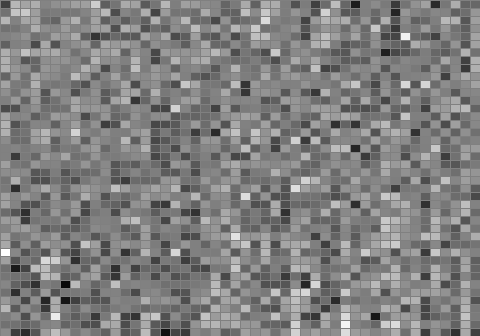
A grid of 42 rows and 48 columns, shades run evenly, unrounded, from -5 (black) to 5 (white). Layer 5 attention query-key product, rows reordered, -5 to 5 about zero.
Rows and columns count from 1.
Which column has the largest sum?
30
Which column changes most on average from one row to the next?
31
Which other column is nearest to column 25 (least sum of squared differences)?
9
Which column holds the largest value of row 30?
24
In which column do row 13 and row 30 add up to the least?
14
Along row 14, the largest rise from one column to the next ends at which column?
18
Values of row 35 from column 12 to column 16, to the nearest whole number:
-3 1 -1 0 -2
